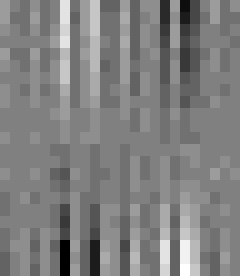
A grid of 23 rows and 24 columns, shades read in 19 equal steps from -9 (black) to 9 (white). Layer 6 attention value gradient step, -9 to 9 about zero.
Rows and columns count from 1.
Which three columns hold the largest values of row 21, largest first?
19, 17, 20
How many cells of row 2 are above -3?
21
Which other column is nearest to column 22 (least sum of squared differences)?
1
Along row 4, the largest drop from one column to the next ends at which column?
8
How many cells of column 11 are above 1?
3
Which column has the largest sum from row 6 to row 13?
7
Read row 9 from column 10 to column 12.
2 -1 -1
